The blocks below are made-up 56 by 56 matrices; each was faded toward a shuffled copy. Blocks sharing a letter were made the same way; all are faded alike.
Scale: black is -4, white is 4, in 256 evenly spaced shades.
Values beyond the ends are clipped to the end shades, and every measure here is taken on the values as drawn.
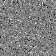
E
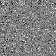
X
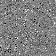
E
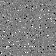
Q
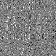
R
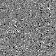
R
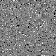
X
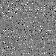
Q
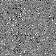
E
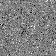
E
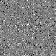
X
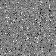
E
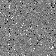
E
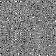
R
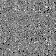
X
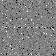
Q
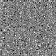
R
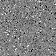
E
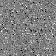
X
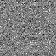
R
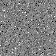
E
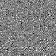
R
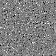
E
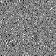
R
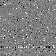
Q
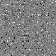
Q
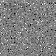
X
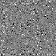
R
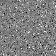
E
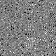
X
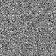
R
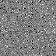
X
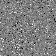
E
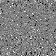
X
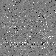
Q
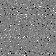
Q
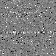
Q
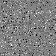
Q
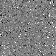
Q
